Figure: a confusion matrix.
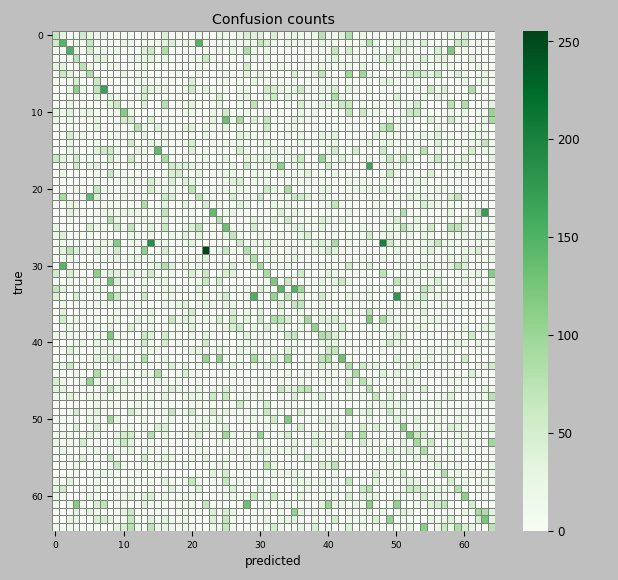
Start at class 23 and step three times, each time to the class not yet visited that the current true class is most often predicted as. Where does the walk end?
43
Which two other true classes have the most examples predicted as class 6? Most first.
31, 44
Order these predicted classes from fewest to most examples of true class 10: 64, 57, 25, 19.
57, 19, 25, 64
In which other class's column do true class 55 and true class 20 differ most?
34
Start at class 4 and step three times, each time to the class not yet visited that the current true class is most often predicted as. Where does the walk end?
13
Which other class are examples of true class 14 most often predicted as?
63
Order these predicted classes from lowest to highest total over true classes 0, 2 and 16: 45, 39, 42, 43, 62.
62, 45, 42, 43, 39
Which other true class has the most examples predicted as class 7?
61
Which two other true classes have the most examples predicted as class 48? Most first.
27, 37
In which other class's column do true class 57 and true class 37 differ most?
46
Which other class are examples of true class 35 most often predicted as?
36
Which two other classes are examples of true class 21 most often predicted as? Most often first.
5, 1
